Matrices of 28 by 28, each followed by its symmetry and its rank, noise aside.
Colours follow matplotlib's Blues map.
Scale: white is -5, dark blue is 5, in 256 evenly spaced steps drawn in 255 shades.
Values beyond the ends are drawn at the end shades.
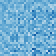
no symmetry, rank six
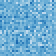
no symmetry, rank six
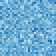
no symmetry, rank eight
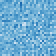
symmetric, rank six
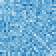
symmetric, rank seven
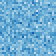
no symmetry, rank eight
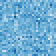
antisymmetric, rank eight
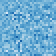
no symmetry, rank six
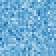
antisymmetric, rank eight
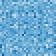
no symmetry, rank seven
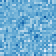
symmetric, rank eight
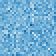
symmetric, rank eight
